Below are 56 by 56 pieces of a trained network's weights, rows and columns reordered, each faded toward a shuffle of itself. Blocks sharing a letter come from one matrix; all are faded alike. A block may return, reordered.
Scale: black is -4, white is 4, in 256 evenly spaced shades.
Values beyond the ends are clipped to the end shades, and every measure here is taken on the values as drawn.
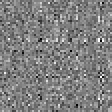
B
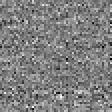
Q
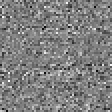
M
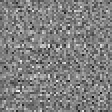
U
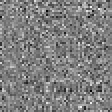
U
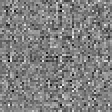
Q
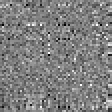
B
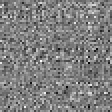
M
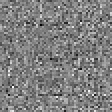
U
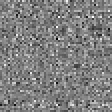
M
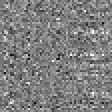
B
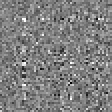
B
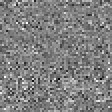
M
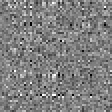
B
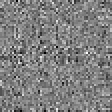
Q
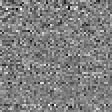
M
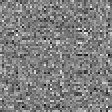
U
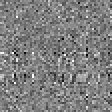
B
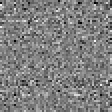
Q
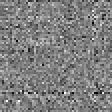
U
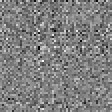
Q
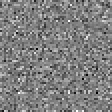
M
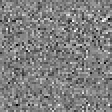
M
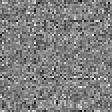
Q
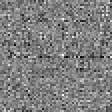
U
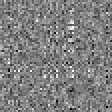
B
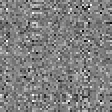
B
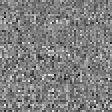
M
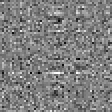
U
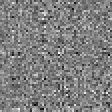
U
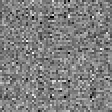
Q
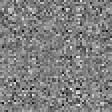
Q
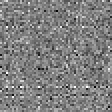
U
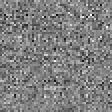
M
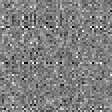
B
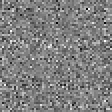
M
